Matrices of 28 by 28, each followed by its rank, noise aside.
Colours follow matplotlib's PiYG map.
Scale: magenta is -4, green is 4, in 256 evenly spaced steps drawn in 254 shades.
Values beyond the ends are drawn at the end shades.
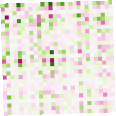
two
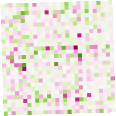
five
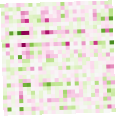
two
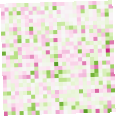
three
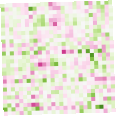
five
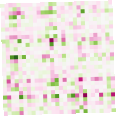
four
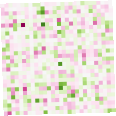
five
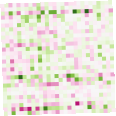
four
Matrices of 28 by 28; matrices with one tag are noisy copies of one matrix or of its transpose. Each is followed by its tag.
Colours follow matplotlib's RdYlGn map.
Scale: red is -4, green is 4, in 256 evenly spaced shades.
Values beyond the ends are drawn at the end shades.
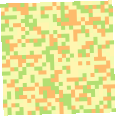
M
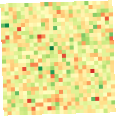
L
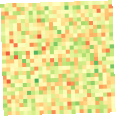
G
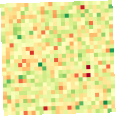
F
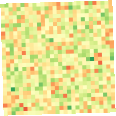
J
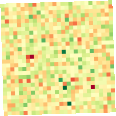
M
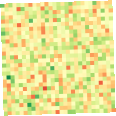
G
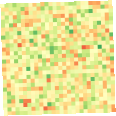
L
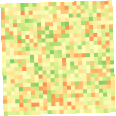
M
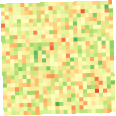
F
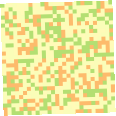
L
